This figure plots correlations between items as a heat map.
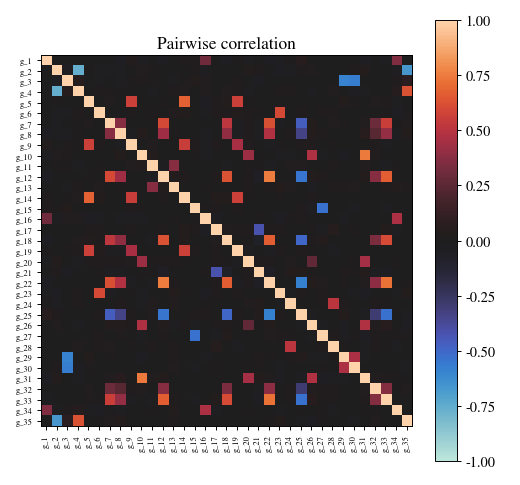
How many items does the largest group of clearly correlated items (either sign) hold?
8
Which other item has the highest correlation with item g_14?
g_5
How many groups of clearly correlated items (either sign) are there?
11
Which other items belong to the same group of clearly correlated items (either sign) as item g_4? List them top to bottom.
g_2, g_35
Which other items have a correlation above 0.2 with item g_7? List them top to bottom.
g_8, g_12, g_18, g_22, g_32, g_33
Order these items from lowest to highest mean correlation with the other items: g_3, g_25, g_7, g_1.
g_25, g_3, g_1, g_7
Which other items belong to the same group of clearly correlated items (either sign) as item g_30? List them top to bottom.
g_3, g_29
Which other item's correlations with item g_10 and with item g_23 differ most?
g_31
